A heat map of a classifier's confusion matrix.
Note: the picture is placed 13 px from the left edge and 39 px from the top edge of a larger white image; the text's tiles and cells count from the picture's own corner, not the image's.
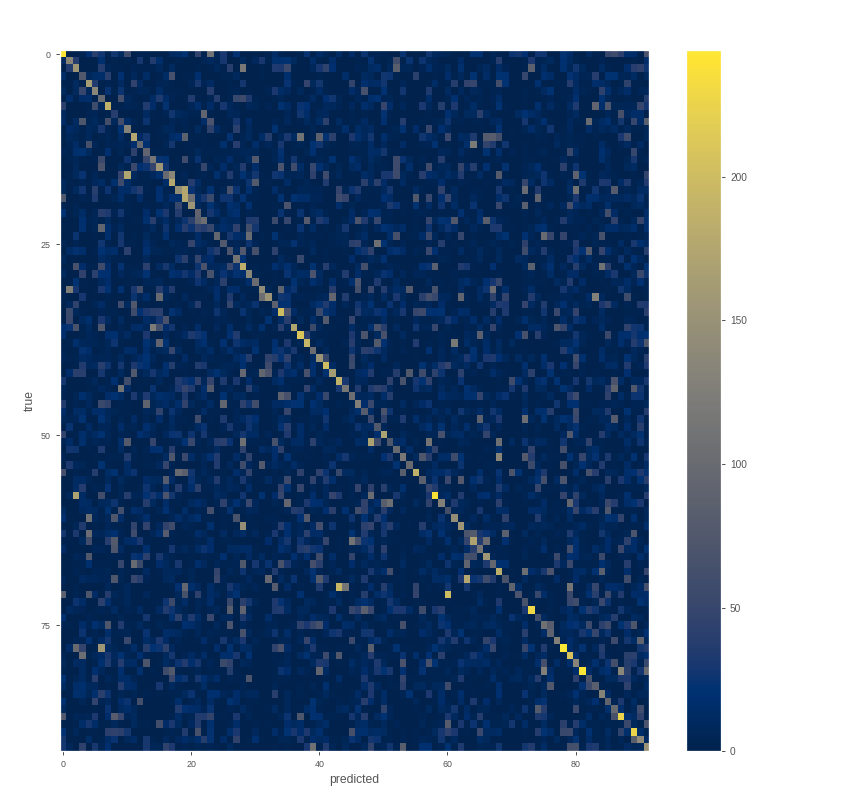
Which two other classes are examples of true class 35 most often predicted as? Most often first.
41, 16
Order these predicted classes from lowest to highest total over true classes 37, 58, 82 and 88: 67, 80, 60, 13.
67, 13, 60, 80
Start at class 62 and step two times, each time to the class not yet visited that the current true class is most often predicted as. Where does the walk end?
84
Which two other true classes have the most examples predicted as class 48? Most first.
51, 58
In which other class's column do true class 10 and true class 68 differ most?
72
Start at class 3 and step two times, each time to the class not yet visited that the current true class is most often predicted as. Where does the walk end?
30
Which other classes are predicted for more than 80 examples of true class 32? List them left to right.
15, 31, 42, 62, 83
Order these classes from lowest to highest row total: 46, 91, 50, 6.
6, 50, 46, 91
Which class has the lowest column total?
71
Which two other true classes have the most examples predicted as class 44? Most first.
70, 19
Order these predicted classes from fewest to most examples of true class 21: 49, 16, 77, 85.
77, 49, 16, 85
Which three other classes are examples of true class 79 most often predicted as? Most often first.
3, 43, 41
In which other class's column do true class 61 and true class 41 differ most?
4
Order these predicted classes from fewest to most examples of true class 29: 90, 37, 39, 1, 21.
1, 37, 21, 90, 39
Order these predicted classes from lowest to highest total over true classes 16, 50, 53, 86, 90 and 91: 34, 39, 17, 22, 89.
34, 22, 89, 39, 17
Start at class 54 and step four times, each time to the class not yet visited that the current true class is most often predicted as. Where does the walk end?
78
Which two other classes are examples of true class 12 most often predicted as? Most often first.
64, 4
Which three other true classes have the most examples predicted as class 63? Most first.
69, 67, 66
